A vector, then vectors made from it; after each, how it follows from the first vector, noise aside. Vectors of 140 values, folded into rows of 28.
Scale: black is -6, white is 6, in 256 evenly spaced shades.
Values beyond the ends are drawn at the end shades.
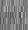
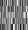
wrapped around, scaled up.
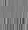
reversed, negated, partly zeroed.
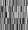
reversed, negated, scaled up.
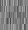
wrapped around, negated.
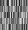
wrapped around, scaled up.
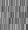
wrapped around, negated.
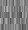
sign-scrambled.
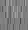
reversed, negated, partly zeroed.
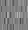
reversed, negated, partly zeroed.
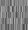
wrapped around, negated.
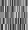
wrapped around, scaled up.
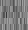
wrapped around, negated.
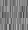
wrapped around, negated.
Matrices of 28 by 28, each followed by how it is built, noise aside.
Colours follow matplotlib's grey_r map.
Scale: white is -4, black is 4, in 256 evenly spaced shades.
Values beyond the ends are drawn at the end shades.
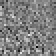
lower triangular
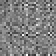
low rank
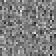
low rank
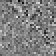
upper triangular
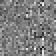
uneven columns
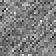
Hankel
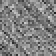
Toeplitz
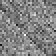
Toeplitz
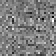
low rank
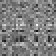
low rank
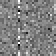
uneven columns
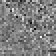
upper triangular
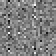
uneven columns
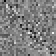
banded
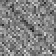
Toeplitz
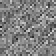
Hankel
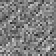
Hankel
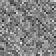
Toeplitz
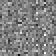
uneven columns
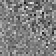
upper triangular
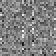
uneven columns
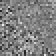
lower triangular
